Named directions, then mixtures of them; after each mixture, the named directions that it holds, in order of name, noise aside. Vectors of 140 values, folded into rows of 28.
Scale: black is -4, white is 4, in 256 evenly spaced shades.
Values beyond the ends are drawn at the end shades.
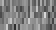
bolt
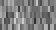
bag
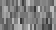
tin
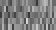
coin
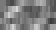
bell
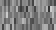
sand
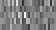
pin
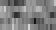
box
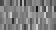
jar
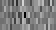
pin.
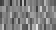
coin, jar.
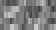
bell.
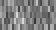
bag.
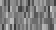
bolt, sand.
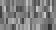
bolt, coin, tin.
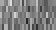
coin, jar.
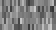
tin.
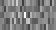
pin.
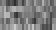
bell, box, tin.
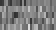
box, coin, jar.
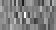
box, pin.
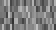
jar, sand.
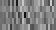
pin.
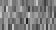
coin.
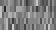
coin, jar, tin.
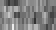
bell, bolt, box.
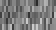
coin.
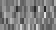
bolt, jar, tin.
